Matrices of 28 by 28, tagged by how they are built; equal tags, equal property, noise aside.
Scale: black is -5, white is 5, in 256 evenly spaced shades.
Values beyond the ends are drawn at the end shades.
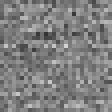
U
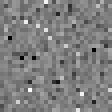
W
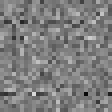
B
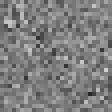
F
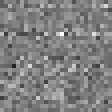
B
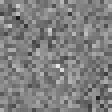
F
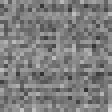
U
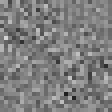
F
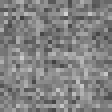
U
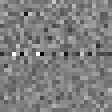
B
